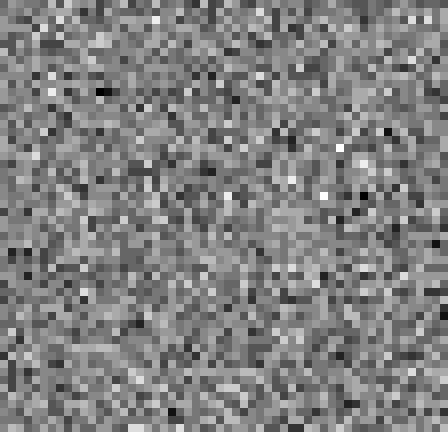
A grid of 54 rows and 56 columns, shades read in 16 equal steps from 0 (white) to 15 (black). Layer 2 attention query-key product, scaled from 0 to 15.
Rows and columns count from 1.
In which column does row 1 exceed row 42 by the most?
53
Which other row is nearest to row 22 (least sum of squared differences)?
41
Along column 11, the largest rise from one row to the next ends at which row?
38
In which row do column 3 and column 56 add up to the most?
52
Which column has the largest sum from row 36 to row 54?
43
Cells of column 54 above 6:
32
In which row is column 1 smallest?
7
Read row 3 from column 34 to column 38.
4 11 6 6 8
